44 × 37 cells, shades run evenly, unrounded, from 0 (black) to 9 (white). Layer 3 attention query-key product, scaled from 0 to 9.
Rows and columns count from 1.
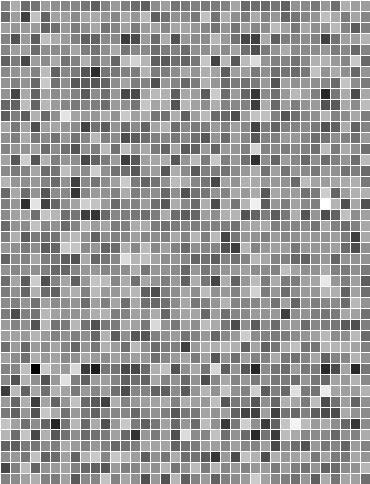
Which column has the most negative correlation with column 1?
6
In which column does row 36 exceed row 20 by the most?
33
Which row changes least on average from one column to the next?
25
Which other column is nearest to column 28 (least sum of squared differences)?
18
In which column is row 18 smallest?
8
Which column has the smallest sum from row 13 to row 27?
5
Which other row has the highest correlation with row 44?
14
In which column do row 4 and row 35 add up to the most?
7
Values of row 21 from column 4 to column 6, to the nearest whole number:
7 5 5
